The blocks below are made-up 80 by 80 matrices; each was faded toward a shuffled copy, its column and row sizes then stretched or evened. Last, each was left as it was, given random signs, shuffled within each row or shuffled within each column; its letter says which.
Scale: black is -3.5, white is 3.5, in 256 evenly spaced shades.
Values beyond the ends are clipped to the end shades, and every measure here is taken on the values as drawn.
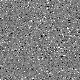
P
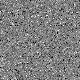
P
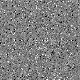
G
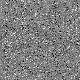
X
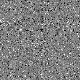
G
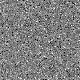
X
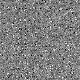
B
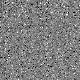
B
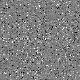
G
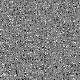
G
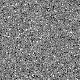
P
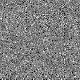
G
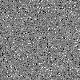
P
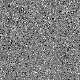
B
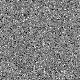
P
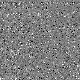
B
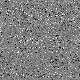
P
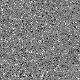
B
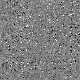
B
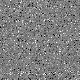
G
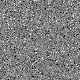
X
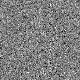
X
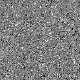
B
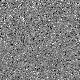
P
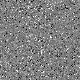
B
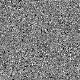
B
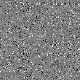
G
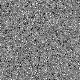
X
